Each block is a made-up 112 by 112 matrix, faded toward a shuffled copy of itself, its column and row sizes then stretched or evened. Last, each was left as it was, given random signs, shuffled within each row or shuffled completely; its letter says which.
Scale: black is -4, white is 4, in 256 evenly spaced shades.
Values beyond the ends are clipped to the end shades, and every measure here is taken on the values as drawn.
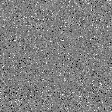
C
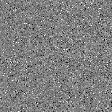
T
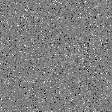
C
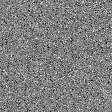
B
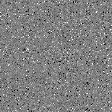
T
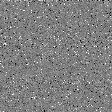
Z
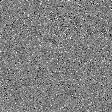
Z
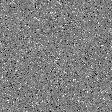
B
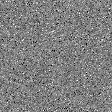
Z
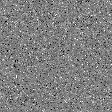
Z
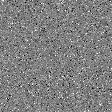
Z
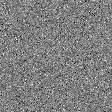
B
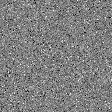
B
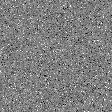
B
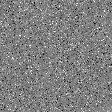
B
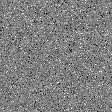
B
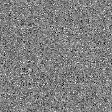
T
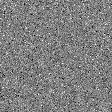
B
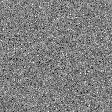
B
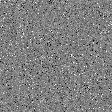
B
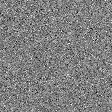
B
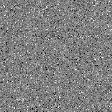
T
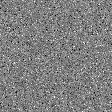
B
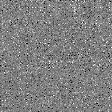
T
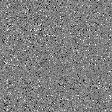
T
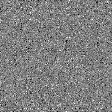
T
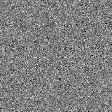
T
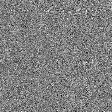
C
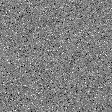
B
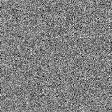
T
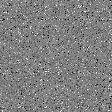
C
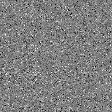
C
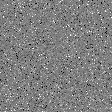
B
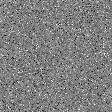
B
